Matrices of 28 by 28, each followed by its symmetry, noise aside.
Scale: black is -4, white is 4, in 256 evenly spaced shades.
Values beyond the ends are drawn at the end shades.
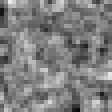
antisymmetric.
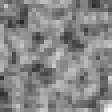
symmetric.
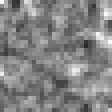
no symmetry.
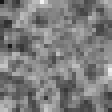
symmetric across the other diagonal.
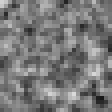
symmetric.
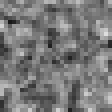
no symmetry.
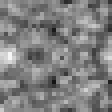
mirrored top to bottom.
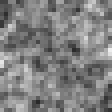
same after a half turn.
